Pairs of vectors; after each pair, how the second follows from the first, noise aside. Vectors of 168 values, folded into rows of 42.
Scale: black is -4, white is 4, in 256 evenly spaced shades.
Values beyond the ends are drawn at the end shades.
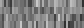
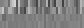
reversed, negated, partly zeroed.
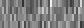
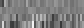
reversed, partly zeroed.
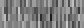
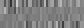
reversed, partly zeroed.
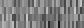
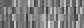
negated.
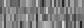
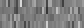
reversed, partly zeroed.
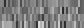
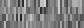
reversed.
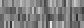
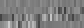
reversed, partly zeroed.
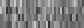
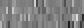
reversed, negated, partly zeroed.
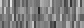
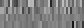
reversed, negated, partly zeroed.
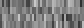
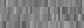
wrapped around, shrunk.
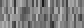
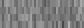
wrapped around, shrunk.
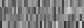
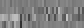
reversed, partly zeroed.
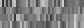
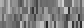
reversed.
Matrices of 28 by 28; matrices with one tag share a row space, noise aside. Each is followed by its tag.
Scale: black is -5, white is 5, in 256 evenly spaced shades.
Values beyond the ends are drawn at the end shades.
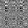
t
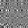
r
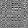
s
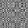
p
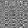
t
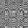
t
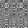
t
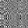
r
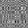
p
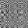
r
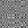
p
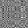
p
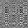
t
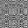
t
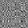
p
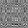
s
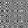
r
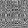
s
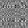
p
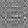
s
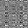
t
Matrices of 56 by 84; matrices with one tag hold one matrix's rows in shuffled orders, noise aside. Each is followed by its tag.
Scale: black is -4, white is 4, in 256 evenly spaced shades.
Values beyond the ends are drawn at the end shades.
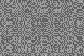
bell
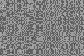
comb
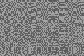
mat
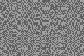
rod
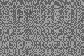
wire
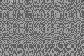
wire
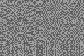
comb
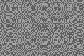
bell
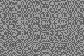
rod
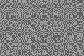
bell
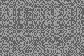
wire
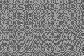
wire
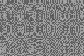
comb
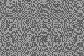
bell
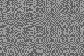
comb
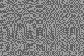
comb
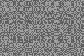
wire
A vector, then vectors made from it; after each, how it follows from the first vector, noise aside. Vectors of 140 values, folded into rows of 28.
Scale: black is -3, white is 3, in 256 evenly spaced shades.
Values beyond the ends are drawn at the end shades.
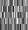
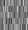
wrapped around, shrunk.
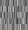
negated, shrunk.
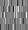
partly zeroed.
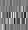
reversed, partly zeroed.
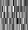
negated.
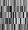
reversed, negated.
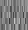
reversed, negated, shrunk.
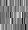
wrapped around, negated, partly zeroed.
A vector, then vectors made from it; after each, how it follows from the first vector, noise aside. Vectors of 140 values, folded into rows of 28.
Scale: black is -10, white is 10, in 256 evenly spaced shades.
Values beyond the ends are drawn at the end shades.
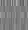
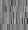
wrapped around, negated, scaled up.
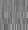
reversed.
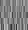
reversed, negated, scaled up.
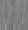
wrapped around, shrunk.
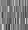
wrapped around, scaled up.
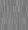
wrapped around, shrunk.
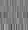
reversed, negated.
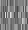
wrapped around, scaled up.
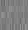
wrapped around, shrunk.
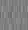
wrapped around, shrunk.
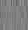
negated, shrunk.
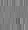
wrapped around, partly zeroed.
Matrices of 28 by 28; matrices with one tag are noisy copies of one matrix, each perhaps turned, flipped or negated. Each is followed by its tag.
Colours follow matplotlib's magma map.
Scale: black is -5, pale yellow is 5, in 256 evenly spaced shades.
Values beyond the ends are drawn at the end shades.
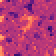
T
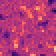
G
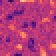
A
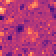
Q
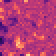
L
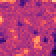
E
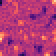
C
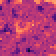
T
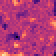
E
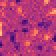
A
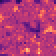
T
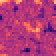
T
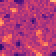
C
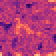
T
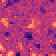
Q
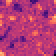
C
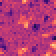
Q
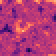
T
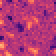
Q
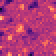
Q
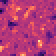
G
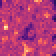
T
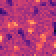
A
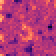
T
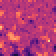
L
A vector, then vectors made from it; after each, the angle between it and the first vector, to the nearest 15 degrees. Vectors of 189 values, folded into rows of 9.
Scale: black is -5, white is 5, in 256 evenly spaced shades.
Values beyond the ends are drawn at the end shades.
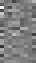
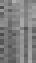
120 degrees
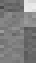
105 degrees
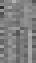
135 degrees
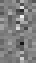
105 degrees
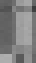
90 degrees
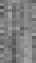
135 degrees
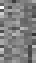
30 degrees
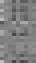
105 degrees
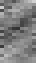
45 degrees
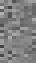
30 degrees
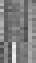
105 degrees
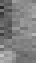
120 degrees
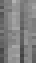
105 degrees
